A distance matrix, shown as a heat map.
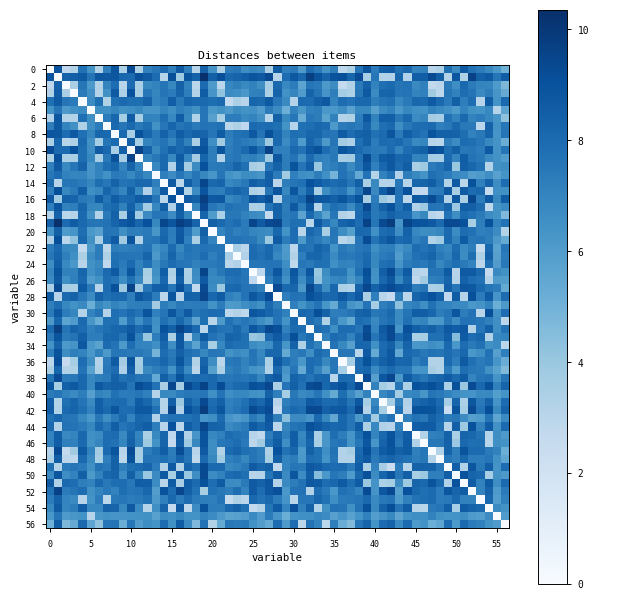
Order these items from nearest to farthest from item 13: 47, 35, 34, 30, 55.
35, 55, 34, 30, 47
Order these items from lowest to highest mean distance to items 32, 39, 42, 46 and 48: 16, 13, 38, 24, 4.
16, 13, 24, 4, 38
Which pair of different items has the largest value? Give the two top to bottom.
1, 19
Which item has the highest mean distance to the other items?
19
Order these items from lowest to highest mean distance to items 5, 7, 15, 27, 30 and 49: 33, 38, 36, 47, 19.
36, 47, 33, 38, 19
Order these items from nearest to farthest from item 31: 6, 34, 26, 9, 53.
34, 6, 9, 26, 53
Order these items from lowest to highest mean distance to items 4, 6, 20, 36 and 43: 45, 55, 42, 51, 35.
55, 35, 45, 51, 42
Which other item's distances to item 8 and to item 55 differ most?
5
